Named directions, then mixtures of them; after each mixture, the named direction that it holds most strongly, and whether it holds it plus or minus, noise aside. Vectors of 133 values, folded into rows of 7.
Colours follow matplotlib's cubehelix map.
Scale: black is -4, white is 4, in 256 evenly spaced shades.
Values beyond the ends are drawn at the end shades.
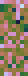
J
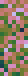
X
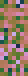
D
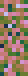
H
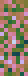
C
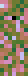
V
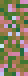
H, minus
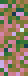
X, minus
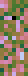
V, plus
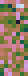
J, plus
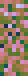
H, plus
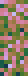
X, plus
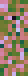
V, plus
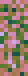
C, plus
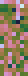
J, plus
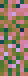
D, plus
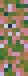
H, minus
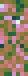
J, minus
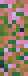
X, plus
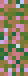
D, minus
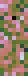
V, plus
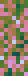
C, plus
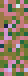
H, plus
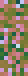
D, minus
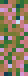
J, minus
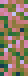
X, plus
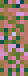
D, plus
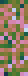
J, minus
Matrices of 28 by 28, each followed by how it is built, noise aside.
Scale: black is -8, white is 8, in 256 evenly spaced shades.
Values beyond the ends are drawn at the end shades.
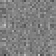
low rank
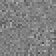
block diagonal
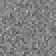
noise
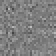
low rank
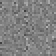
uneven columns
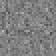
low rank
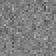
uneven columns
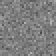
noise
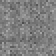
blocks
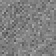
Hankel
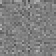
low rank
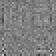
low rank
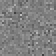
block diagonal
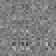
low rank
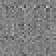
low rank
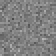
noise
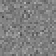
low rank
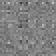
low rank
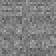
blocks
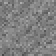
Hankel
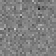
low rank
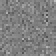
uneven columns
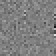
uneven columns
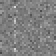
uneven columns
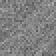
Hankel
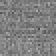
blocks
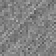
Hankel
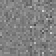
uneven columns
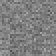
blocks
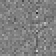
uneven columns
